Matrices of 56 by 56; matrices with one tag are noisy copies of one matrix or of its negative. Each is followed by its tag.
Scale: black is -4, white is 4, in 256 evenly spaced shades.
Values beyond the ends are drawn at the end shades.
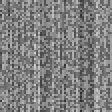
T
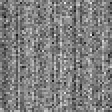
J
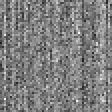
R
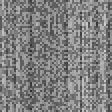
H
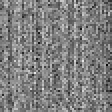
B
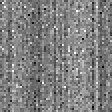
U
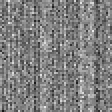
T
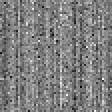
J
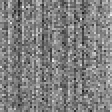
B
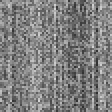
U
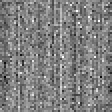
J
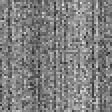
U
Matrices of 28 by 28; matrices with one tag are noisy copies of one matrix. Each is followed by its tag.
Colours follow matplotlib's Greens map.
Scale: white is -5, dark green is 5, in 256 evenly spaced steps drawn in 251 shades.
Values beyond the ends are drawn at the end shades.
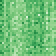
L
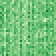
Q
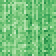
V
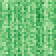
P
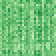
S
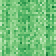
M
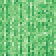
Q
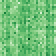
M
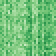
V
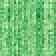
P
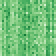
M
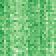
L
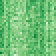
L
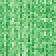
Q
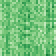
M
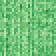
Q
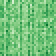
Q
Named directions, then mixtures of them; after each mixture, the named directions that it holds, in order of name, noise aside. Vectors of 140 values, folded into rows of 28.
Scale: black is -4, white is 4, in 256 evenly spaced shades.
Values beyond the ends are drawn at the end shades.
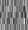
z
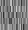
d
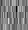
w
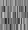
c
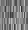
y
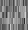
c, z.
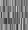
c, d.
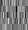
w.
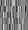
c, w, y.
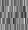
z.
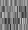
c, z.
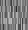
c, d.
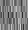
d, y, z.
